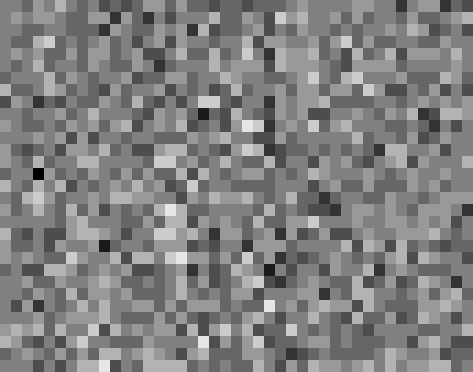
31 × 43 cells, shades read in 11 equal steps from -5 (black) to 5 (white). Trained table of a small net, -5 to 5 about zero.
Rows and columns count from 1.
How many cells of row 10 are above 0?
13
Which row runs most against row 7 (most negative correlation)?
16
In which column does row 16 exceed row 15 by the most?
4
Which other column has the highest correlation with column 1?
15
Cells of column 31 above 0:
9
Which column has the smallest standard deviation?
2
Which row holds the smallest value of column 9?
12
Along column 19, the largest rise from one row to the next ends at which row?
29
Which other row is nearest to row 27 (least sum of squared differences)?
24
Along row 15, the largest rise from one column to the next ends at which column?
5
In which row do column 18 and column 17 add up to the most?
22
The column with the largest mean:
17
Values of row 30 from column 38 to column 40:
0 0 1
